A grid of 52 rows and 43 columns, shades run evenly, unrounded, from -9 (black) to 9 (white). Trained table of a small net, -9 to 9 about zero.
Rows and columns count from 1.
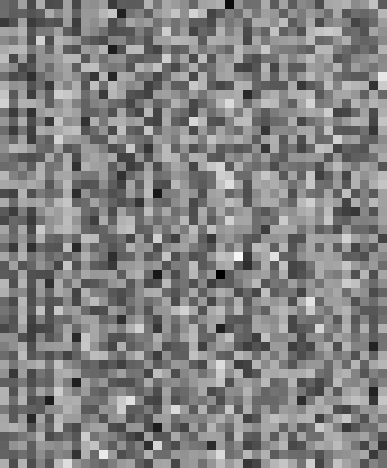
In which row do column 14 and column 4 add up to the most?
46
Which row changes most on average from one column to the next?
28
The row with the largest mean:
12
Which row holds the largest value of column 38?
16
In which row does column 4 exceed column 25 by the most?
31
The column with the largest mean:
8
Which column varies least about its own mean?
21
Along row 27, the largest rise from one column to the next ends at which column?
18
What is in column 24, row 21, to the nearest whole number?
-1
